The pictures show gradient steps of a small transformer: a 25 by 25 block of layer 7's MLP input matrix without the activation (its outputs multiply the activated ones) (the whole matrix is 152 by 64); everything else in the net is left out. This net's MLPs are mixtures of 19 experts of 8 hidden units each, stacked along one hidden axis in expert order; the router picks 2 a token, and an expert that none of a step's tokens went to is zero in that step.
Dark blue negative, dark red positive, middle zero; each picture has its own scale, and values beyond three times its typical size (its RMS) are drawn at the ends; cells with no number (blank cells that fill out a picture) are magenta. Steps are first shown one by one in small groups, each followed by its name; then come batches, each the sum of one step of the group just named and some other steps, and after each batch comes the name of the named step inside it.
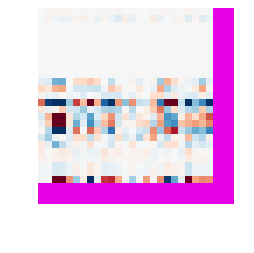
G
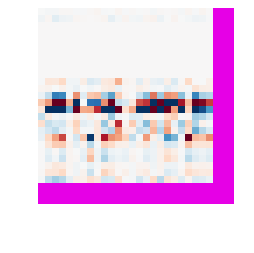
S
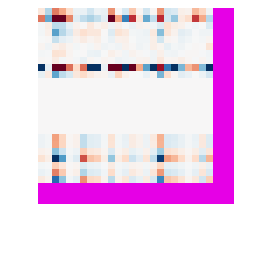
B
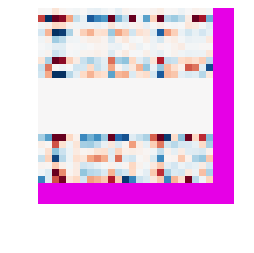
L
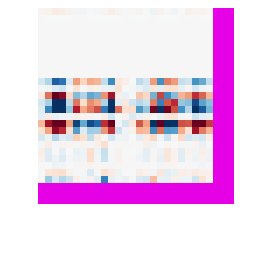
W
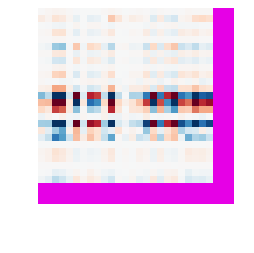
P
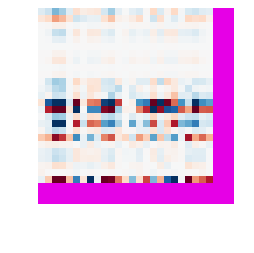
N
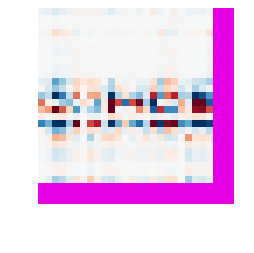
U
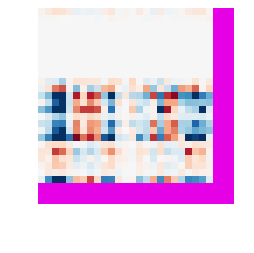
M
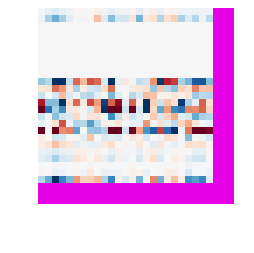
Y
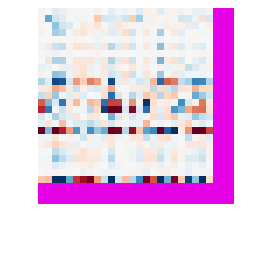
Y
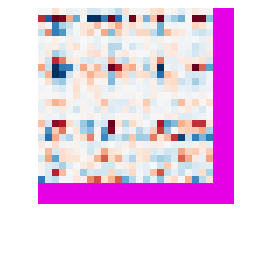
L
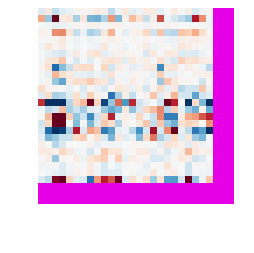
G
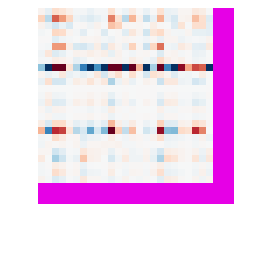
B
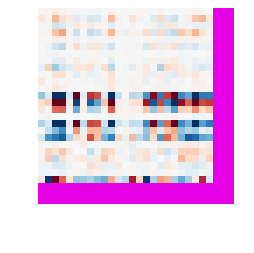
P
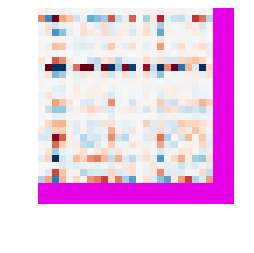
L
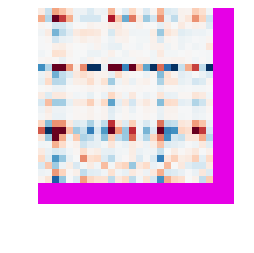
B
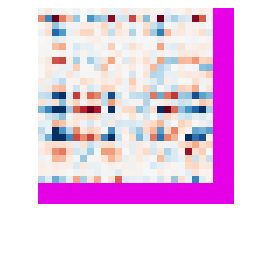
M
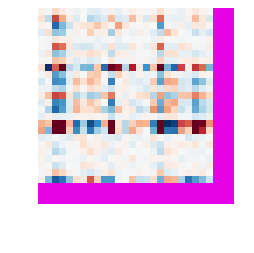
W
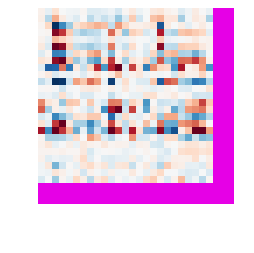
Y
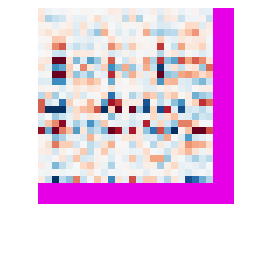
Y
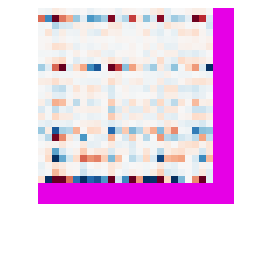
B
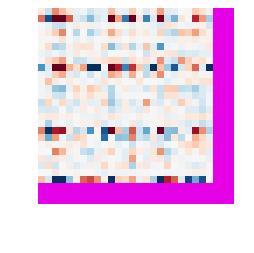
B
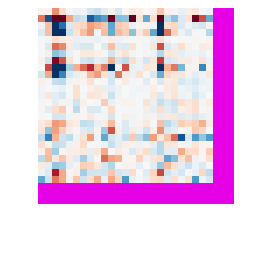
L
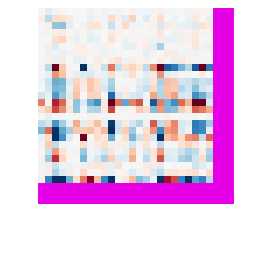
U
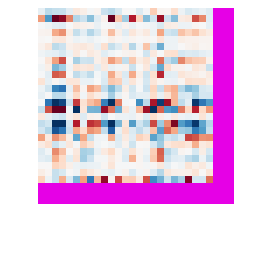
N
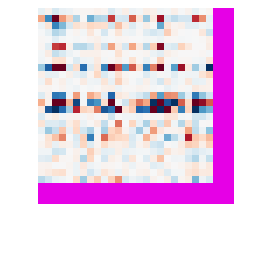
S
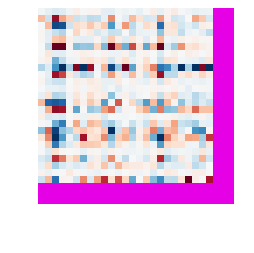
N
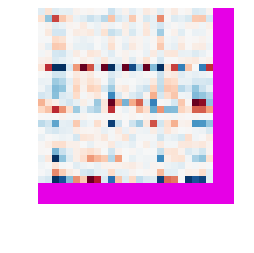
U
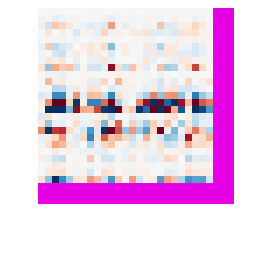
S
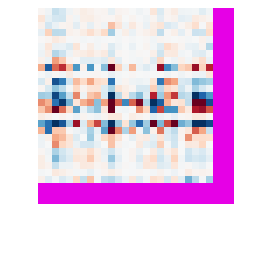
U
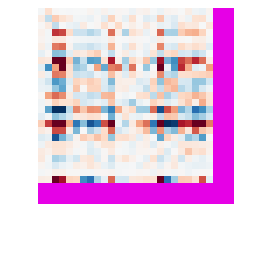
W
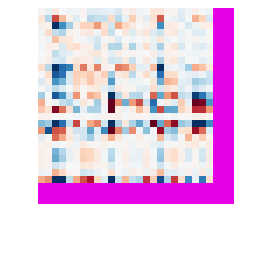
U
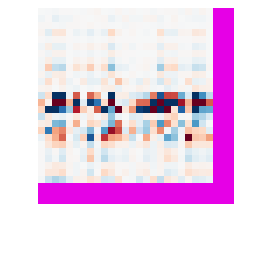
S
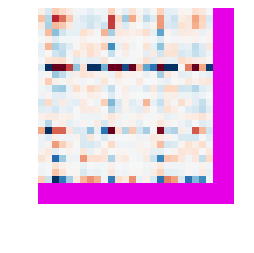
B
